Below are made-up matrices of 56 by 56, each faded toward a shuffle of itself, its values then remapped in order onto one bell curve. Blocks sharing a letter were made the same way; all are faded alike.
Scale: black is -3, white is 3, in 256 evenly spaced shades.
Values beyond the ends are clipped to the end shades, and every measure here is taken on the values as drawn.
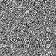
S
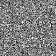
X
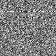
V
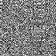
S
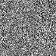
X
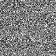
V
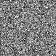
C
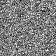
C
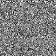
X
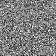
V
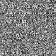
S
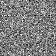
V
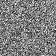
C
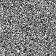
C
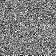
V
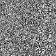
X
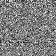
V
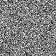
C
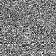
S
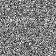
V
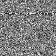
V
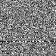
V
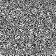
V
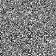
X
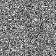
X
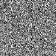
X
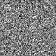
S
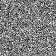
C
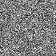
V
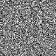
S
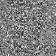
X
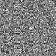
S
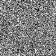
X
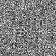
S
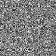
S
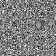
S
